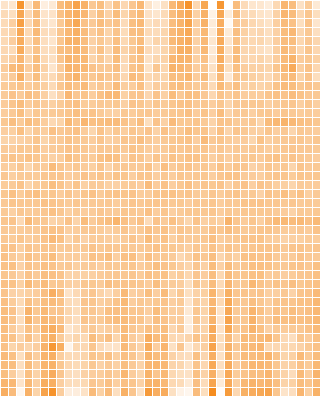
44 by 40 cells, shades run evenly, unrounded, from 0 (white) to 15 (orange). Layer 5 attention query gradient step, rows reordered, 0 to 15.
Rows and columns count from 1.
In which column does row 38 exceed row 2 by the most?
27
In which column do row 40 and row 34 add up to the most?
29
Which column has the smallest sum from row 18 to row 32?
28
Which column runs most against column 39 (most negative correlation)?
19
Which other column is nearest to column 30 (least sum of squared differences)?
5
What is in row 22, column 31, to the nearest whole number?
7
